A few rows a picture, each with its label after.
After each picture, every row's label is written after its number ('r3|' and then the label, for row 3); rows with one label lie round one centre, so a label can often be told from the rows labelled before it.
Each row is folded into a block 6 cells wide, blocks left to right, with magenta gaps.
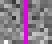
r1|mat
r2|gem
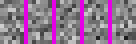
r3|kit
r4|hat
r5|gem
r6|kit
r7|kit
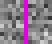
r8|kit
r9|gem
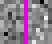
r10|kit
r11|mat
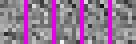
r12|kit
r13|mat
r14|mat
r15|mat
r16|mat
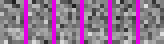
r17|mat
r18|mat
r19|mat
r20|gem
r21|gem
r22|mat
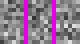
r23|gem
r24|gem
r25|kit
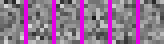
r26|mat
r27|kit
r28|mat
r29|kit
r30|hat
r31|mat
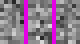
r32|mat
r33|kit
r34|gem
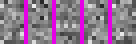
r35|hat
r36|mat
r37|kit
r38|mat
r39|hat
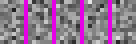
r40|gem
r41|mat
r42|hat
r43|gem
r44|hat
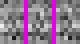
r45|kit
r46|kit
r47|kit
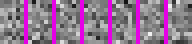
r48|kit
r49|hat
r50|mat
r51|kit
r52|mat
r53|hat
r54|hat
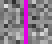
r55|mat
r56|gem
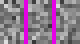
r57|mat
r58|hat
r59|hat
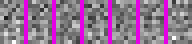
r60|gem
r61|gem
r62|kit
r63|gem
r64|gem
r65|gem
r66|hat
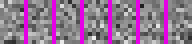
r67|hat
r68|gem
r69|mat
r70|kit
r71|gem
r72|kit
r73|kit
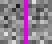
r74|gem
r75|gem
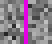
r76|kit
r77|gem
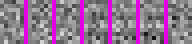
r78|mat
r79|gem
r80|gem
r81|kit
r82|kit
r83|kit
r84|gem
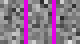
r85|gem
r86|mat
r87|gem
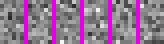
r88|kit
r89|gem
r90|mat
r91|kit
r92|mat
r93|hat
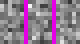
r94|hat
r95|hat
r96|mat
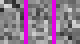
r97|mat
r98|gem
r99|kit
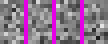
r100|gem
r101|hat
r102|hat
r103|kit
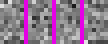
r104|hat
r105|gem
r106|mat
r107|hat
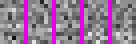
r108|kit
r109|mat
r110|kit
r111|gem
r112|gem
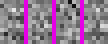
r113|kit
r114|kit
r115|mat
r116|kit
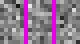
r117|mat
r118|hat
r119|gem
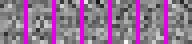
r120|kit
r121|kit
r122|mat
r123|mat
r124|gem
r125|gem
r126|mat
